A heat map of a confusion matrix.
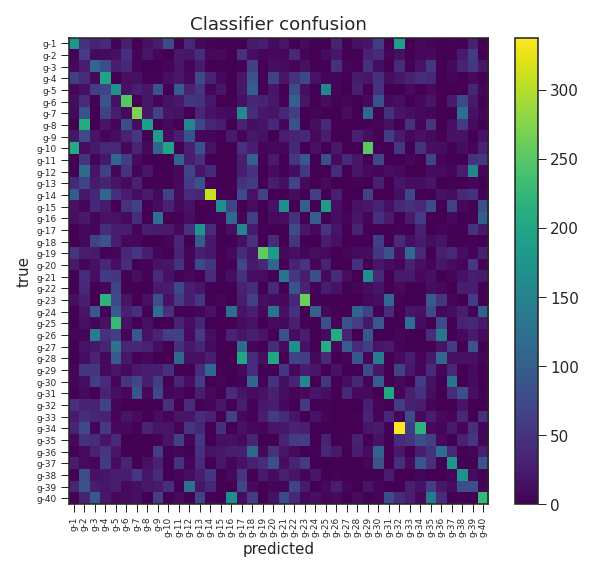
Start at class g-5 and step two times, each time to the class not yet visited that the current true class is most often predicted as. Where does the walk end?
g-33
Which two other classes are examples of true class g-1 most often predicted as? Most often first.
g-32, g-10
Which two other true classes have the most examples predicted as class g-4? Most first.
g-23, g-14
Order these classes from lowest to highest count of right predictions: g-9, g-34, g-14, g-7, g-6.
g-9, g-34, g-6, g-7, g-14
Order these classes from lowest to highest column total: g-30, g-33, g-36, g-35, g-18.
g-36, g-33, g-35, g-30, g-18
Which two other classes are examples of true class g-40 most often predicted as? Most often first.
g-16, g-35
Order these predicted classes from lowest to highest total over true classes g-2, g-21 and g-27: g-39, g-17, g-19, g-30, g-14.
g-19, g-14, g-30, g-39, g-17
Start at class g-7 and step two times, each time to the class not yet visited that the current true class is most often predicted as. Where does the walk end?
g-13
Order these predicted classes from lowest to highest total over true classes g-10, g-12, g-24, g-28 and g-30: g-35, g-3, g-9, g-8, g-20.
g-8, g-35, g-3, g-9, g-20
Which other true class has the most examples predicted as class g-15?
g-34
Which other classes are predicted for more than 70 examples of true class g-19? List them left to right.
g-20, g-31, g-33
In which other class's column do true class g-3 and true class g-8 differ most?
g-2
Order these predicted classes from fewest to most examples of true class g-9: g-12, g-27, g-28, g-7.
g-27, g-28, g-7, g-12
